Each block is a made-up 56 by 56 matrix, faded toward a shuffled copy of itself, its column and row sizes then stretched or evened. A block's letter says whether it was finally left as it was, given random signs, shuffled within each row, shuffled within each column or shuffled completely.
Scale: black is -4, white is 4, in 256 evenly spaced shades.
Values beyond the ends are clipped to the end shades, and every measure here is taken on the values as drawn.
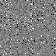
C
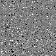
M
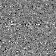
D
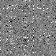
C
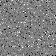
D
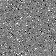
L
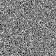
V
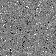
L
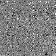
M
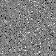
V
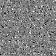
D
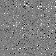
M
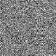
C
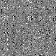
C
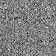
D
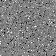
L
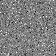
L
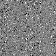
V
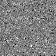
D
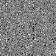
M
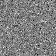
L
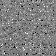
D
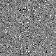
M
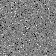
L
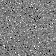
L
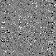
C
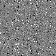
V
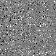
M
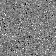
L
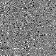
M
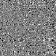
C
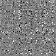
C
